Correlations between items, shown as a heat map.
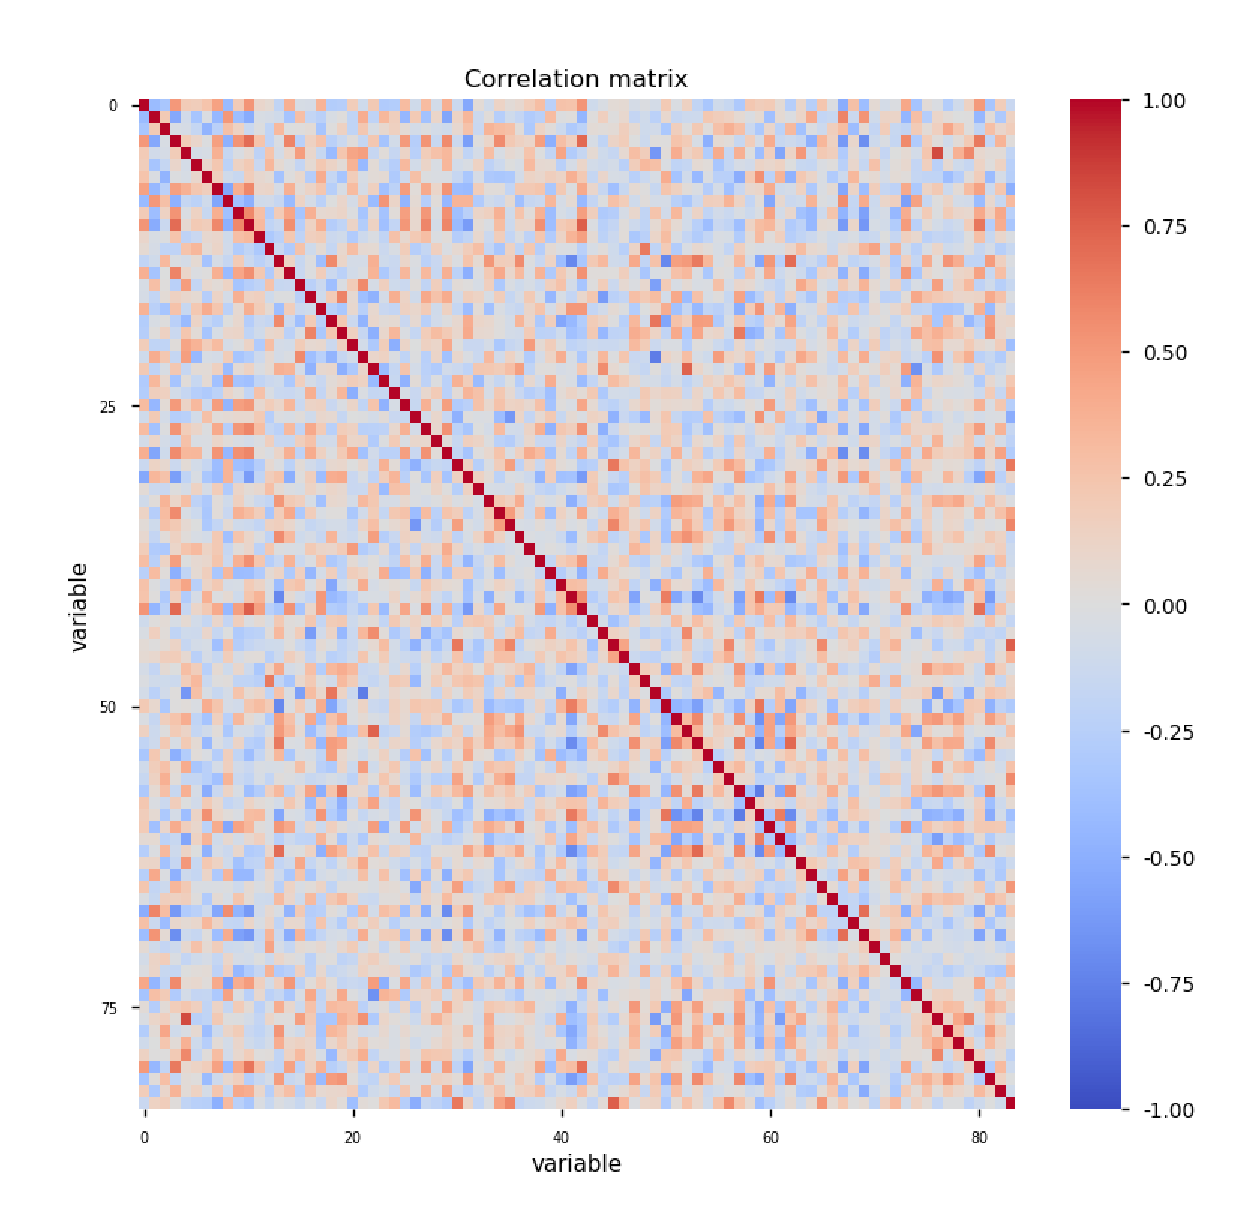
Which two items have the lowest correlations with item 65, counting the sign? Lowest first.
26, 54
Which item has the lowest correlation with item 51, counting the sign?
59
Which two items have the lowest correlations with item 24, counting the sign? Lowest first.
20, 39
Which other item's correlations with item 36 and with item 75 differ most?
22
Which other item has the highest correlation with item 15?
21
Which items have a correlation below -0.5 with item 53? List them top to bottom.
41, 50, 59
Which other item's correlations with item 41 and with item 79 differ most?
76
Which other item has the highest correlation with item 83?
45
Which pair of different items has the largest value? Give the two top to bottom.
4, 76
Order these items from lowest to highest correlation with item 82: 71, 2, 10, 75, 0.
71, 2, 0, 75, 10
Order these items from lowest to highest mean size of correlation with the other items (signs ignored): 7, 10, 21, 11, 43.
43, 11, 21, 7, 10
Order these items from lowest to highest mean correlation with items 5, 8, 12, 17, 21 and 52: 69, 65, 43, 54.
43, 54, 65, 69
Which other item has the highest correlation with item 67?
69
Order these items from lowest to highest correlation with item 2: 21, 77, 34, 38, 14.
14, 38, 21, 34, 77
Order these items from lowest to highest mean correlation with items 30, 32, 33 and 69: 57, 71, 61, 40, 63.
61, 40, 71, 63, 57
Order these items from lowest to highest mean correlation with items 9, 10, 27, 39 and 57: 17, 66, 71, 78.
71, 17, 78, 66
